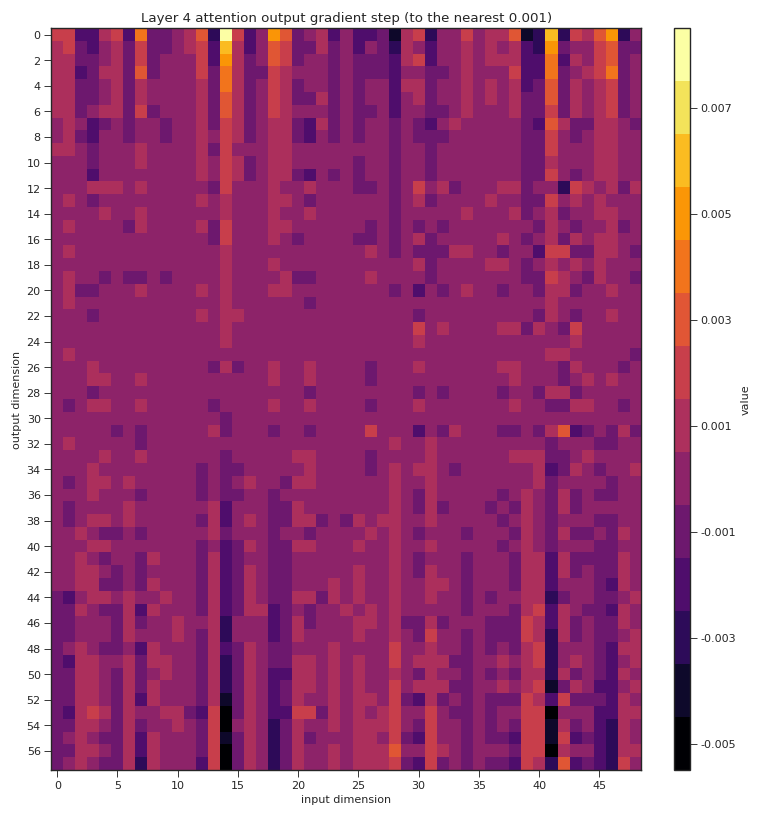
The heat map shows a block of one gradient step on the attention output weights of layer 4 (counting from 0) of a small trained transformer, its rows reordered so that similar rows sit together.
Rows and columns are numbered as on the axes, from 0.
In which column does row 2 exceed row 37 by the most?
14
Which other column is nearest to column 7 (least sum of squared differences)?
38
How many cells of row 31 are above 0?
6
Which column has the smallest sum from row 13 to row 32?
40
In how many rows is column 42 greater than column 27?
19
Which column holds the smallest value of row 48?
41
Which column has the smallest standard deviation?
35
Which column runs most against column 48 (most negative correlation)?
33
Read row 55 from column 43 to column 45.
-0.002 -0.001 -0.002
